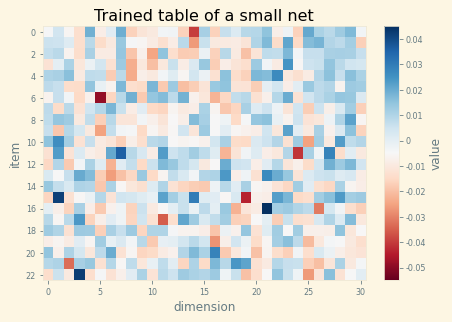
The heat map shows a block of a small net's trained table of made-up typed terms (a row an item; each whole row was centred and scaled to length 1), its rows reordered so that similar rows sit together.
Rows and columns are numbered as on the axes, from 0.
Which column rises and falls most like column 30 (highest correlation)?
1
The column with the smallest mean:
5
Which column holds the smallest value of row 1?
14
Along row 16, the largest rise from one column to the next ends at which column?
21
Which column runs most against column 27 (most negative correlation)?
24
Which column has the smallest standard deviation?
12
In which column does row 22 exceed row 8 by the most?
3
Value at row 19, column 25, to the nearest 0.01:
-0.02
